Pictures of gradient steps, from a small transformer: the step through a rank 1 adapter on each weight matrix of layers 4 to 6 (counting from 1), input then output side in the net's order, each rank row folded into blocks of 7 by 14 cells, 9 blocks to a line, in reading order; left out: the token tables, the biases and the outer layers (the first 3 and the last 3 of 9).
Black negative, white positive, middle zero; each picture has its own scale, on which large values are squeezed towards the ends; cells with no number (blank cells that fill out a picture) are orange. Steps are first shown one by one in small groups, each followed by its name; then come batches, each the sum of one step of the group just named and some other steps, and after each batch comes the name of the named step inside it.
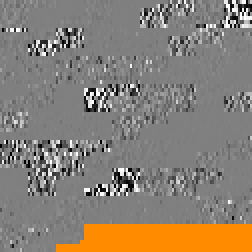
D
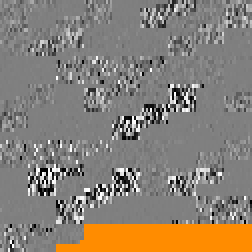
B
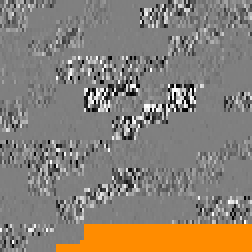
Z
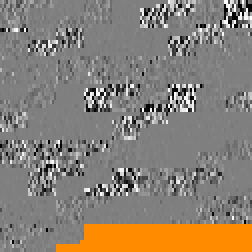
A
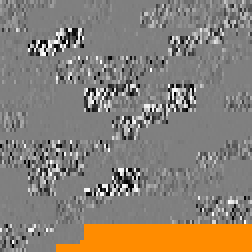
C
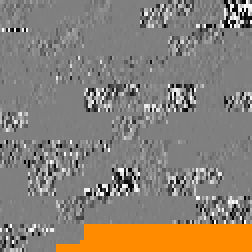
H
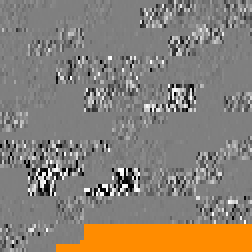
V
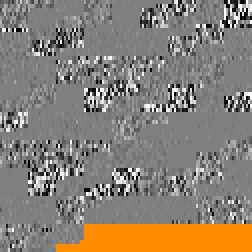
V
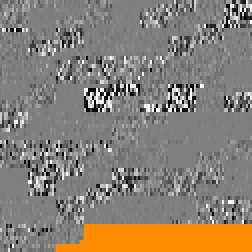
V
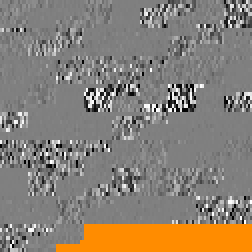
H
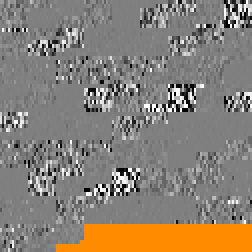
H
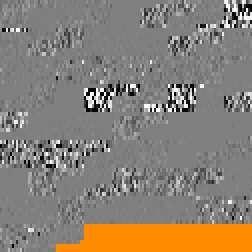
D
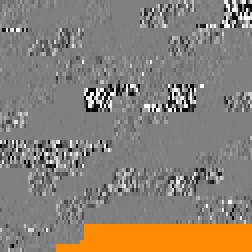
D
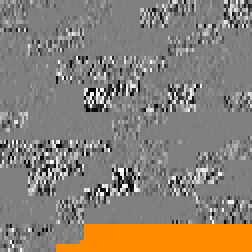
V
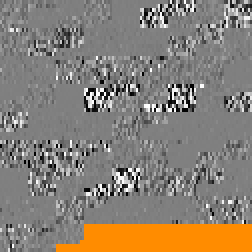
D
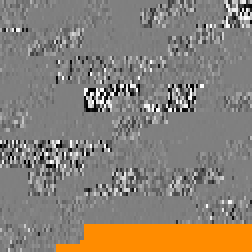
D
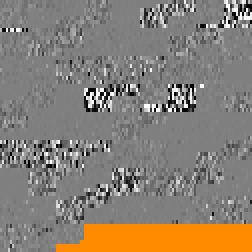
D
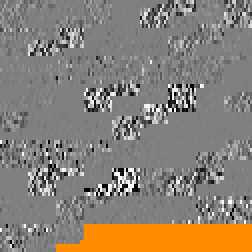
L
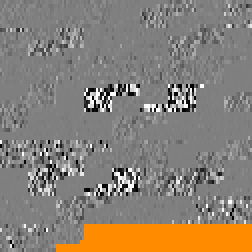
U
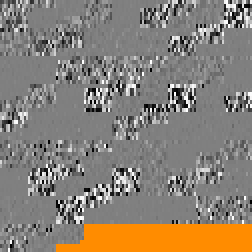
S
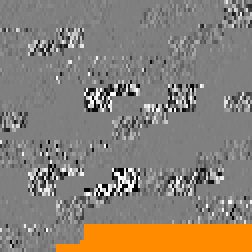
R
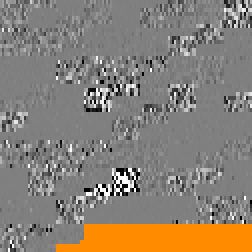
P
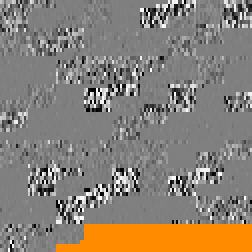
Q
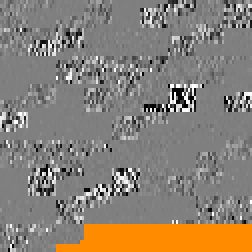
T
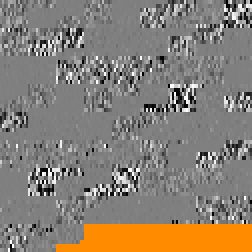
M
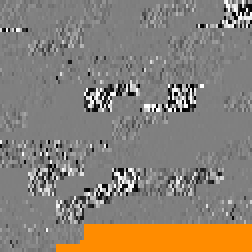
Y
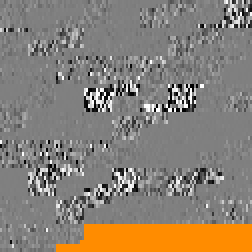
Y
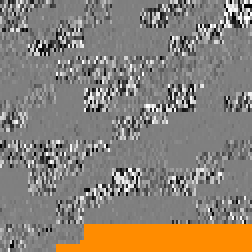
S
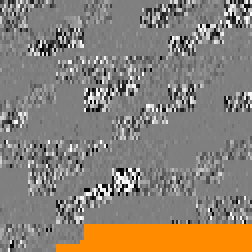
S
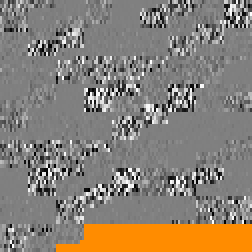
S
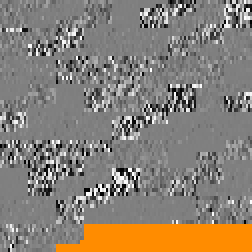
T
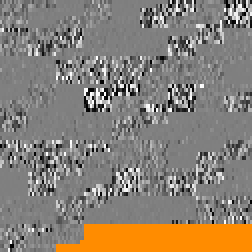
M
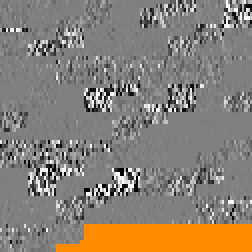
R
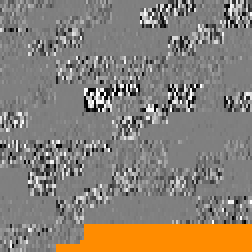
T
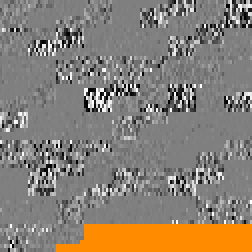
T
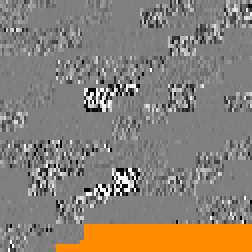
P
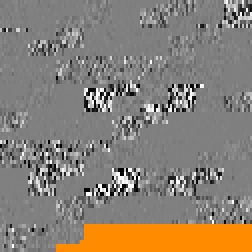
Y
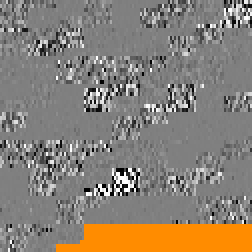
P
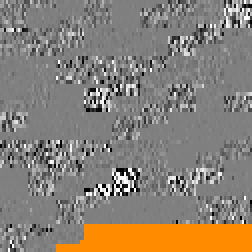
P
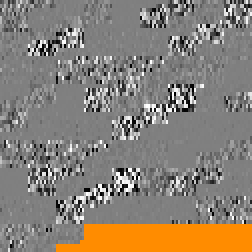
S
